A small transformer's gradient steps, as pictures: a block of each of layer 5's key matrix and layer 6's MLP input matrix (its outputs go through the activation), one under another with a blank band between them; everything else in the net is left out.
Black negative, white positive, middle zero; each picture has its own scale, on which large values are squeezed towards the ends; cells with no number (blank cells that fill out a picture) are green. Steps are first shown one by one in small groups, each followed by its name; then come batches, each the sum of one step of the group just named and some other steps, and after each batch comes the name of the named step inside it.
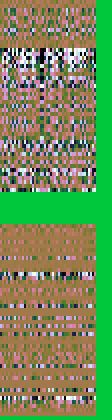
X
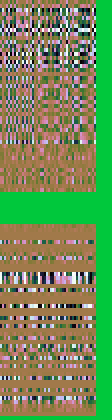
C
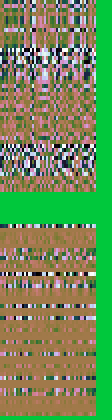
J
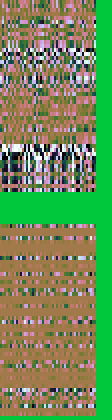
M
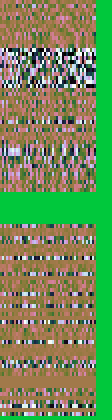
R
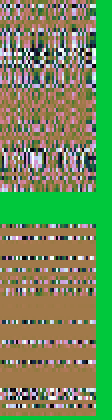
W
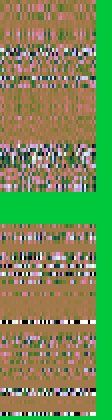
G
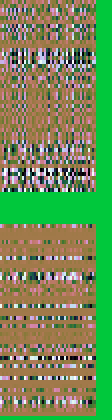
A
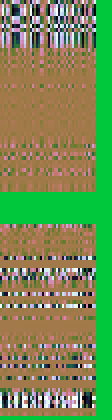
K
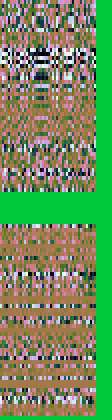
A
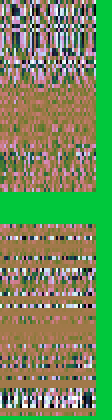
K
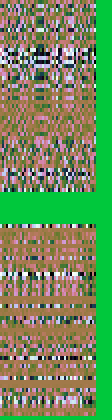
A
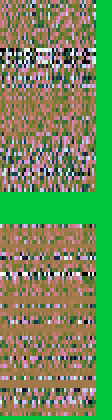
A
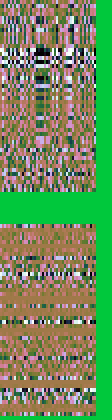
A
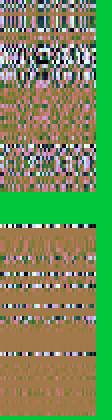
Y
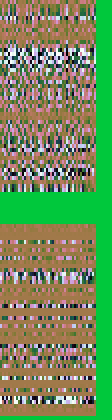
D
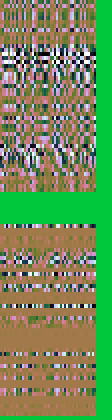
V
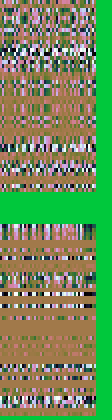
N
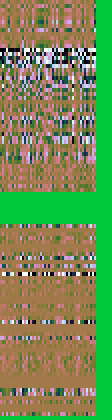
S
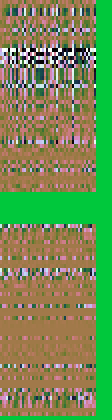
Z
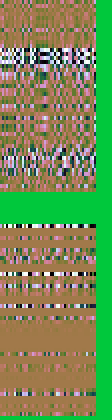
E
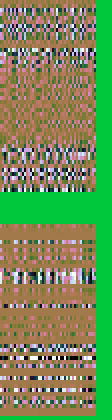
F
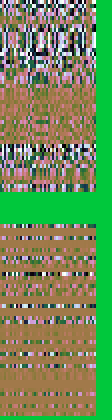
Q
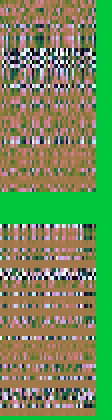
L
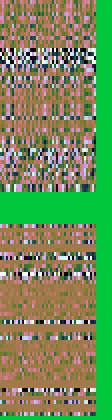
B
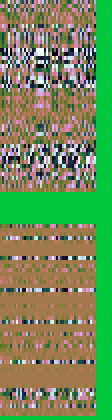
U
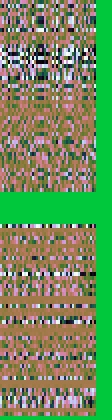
Y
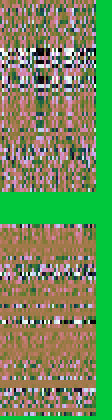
L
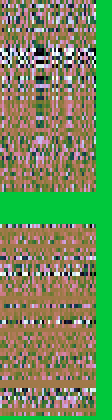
D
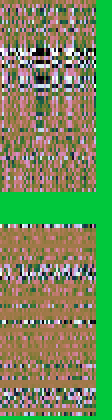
L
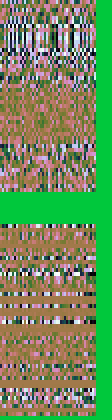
N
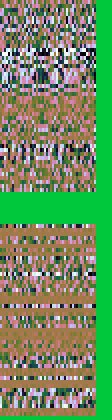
V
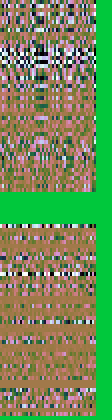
E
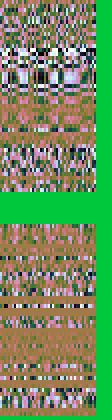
N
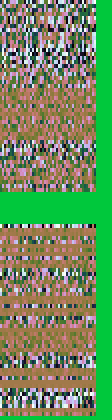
Q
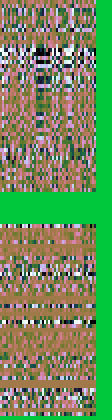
V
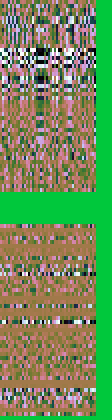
D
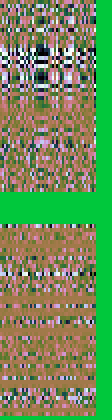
V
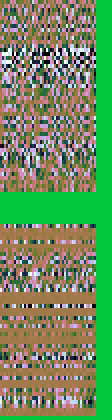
V
